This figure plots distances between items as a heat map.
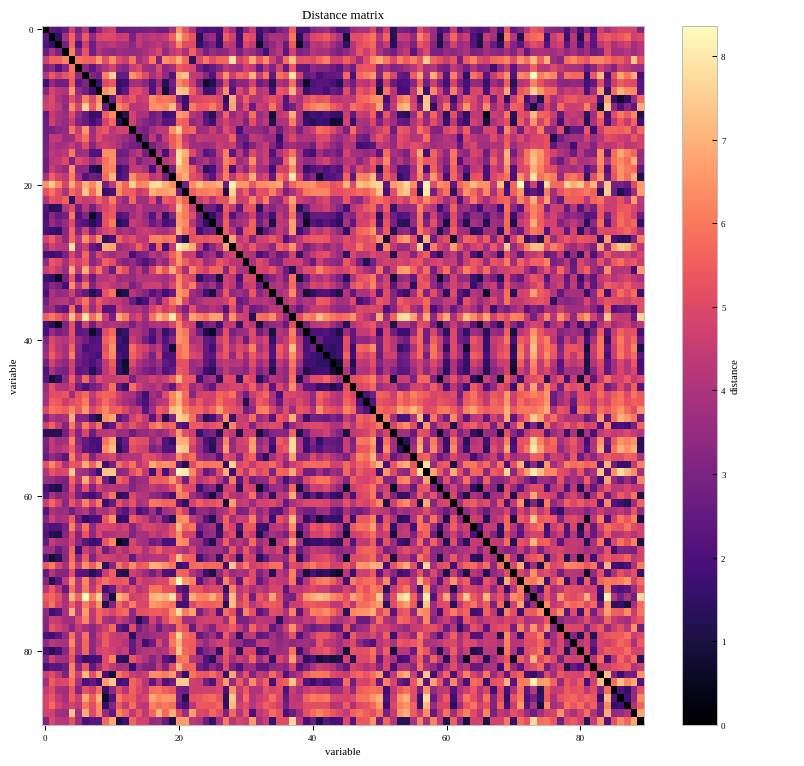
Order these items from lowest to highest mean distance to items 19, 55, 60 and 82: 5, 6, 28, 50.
50, 5, 6, 28
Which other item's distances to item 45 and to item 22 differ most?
75
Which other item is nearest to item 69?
74
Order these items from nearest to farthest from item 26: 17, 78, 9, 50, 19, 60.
78, 60, 50, 17, 19, 9
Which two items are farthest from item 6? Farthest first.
73, 37
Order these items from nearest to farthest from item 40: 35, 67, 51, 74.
35, 67, 51, 74
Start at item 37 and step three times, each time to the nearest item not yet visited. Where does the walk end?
36
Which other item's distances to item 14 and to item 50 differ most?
76
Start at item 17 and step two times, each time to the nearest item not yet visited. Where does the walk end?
77
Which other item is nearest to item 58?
10
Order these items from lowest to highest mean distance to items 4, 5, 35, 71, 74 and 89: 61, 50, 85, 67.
67, 85, 61, 50
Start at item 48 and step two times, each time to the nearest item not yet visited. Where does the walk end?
15
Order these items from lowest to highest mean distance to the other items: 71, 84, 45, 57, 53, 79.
45, 53, 79, 84, 71, 57
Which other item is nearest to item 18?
8
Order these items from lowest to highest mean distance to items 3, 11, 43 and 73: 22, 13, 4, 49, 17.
13, 17, 22, 49, 4
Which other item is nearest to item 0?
52
